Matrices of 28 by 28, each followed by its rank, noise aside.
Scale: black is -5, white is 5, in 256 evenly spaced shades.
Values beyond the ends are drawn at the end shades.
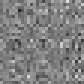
four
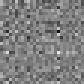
three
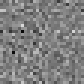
six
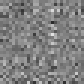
five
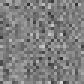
five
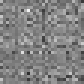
five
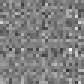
five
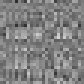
three
